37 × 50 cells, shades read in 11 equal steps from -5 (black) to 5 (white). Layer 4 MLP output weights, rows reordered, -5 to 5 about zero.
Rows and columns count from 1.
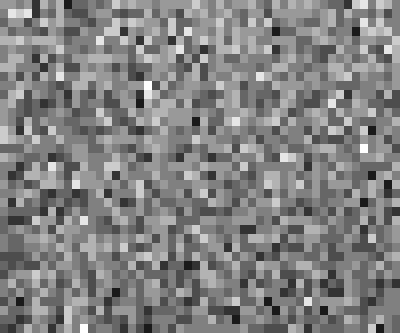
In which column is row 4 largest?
24
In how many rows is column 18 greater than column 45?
14
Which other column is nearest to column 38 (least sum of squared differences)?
17
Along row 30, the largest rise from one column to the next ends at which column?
26
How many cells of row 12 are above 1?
10
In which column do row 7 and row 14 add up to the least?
25
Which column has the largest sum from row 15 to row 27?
21
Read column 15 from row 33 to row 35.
-4 -1 1
